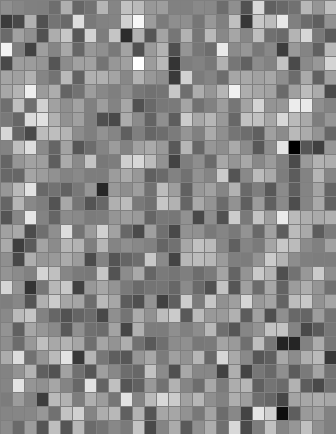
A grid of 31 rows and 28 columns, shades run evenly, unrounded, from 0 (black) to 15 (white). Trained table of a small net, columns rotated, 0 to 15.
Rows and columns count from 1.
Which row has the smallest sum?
27
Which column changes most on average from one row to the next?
24
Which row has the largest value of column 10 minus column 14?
22
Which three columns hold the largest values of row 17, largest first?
6, 9, 25
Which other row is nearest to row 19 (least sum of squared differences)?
18
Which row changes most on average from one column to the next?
3
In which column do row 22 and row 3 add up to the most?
26
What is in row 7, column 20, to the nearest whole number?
14
